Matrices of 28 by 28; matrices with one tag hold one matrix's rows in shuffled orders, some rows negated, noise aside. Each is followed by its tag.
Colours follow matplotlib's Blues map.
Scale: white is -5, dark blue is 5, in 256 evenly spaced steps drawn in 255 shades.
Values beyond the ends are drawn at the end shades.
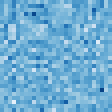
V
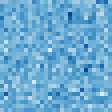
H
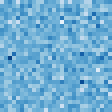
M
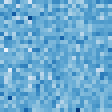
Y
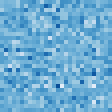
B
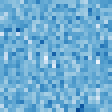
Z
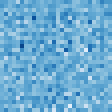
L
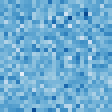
L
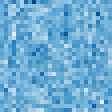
V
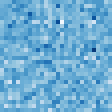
B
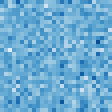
M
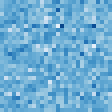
B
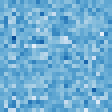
V
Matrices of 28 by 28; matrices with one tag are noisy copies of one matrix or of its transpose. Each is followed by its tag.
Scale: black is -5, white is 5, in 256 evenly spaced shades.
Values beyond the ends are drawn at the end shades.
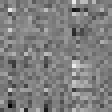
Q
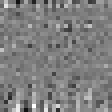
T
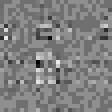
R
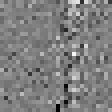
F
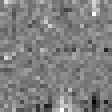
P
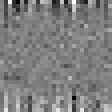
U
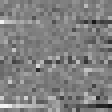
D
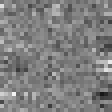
P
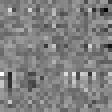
Q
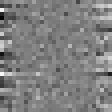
U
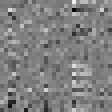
Q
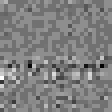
F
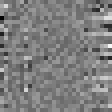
T
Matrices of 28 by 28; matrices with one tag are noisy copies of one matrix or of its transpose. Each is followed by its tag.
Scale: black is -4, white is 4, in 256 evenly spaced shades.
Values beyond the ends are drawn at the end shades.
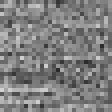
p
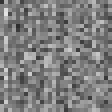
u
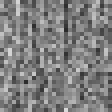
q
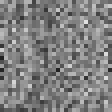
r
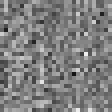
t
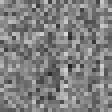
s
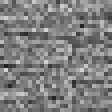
q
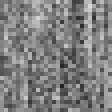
p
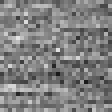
p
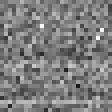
s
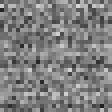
u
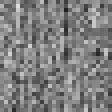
q
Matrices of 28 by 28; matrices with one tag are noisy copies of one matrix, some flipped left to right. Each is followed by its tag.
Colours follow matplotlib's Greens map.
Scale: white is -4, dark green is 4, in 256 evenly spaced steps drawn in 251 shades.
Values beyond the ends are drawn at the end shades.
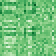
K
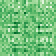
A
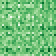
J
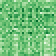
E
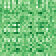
A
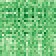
E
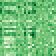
K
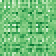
A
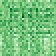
E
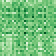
E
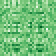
A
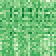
E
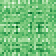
A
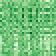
E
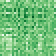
E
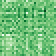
E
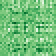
A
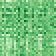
E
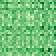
J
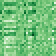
K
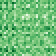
J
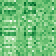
K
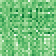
E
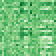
K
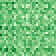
J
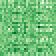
A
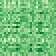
A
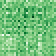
E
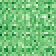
J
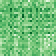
E
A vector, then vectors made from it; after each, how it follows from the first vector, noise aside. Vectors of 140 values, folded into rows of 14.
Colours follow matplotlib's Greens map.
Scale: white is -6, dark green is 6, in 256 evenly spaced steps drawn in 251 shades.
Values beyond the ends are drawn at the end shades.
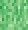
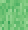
reversed, negated, shrunk.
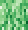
reversed, scaled up.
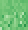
wrapped around, partly zeroed.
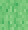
reversed, negated, shrunk.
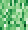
wrapped around, scaled up.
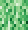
reversed, scaled up.
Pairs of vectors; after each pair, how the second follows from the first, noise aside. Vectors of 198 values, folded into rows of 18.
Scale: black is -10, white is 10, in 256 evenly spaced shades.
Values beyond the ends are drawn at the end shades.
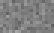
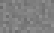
negated, shrunk.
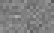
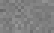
wrapped around, negated, shrunk.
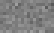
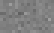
wrapped around, negated, partly zeroed.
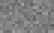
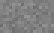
negated, shrunk.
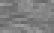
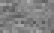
copied.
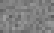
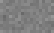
negated, shrunk.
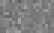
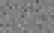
wrapped around, negated, partly zeroed.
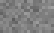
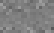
wrapped around, negated, partly zeroed.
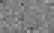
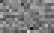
scaled up.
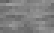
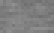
reversed, shrunk.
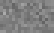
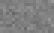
reversed, shrunk.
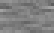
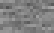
copied.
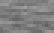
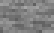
copied.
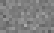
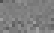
wrapped around, negated, partly zeroed.
